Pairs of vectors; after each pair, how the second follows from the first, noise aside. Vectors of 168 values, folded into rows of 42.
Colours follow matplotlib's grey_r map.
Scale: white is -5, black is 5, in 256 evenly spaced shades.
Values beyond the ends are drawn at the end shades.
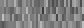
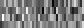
scaled up.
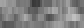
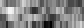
reversed, scaled up.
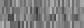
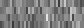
reversed, negated.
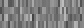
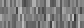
wrapped around.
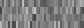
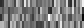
reversed, scaled up.
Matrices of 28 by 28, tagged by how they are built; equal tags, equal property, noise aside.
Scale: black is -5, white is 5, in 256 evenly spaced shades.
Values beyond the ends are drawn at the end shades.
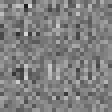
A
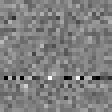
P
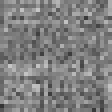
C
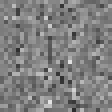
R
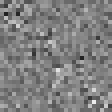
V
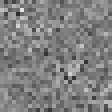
V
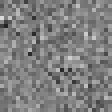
V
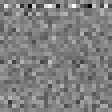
P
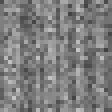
C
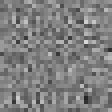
A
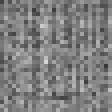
C
